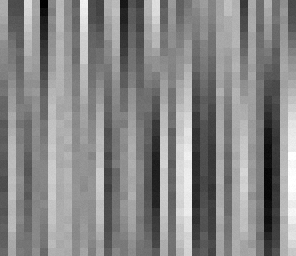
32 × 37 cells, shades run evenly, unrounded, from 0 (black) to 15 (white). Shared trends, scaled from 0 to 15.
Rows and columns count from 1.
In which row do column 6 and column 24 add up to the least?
1
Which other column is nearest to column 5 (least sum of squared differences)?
32
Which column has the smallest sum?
34
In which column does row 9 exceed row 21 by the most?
20
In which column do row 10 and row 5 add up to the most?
11
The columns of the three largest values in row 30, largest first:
37, 24, 23
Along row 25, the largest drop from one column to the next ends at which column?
25
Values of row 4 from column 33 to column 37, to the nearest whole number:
6 9 6 9 5
